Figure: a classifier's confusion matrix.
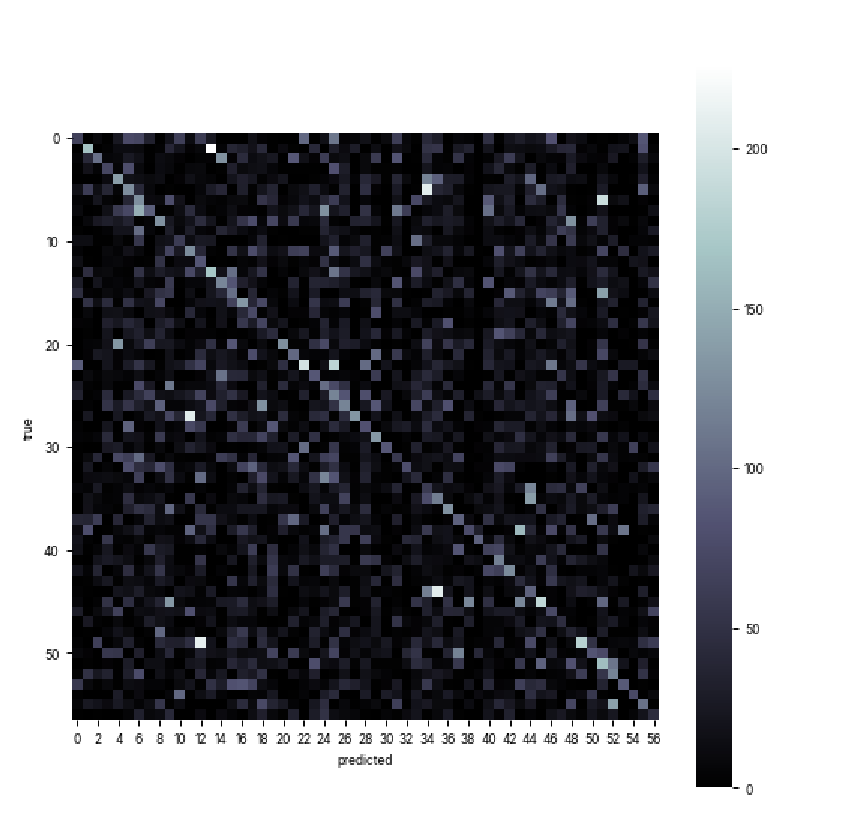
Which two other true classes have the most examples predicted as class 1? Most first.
38, 5
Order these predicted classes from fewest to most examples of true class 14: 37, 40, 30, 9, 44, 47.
30, 47, 44, 37, 9, 40
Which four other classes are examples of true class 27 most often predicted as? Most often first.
11, 48, 50, 9
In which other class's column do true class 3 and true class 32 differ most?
17
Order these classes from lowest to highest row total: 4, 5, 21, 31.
21, 4, 31, 5
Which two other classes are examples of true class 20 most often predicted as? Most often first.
4, 15
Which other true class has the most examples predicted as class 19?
28
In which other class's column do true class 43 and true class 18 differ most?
36
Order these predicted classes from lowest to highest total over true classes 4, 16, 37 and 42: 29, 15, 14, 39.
39, 14, 29, 15
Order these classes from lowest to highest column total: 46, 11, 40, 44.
40, 11, 44, 46
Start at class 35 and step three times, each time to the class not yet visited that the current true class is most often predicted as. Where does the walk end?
49
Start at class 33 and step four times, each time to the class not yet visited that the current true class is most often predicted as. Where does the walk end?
51
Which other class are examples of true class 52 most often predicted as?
6
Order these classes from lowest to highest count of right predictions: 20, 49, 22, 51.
20, 51, 49, 22
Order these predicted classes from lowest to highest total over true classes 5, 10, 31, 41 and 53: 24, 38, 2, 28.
38, 2, 24, 28
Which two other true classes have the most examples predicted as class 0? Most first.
22, 53
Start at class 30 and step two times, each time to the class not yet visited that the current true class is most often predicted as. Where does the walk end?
25
